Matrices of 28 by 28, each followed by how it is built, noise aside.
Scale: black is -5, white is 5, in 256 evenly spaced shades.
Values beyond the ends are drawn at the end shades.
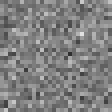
low rank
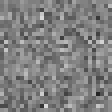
low rank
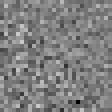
lower triangular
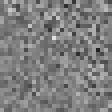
upper triangular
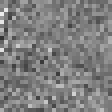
lower triangular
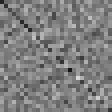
diagonal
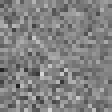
lower triangular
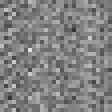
repeating rows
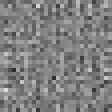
low rank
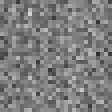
repeating rows
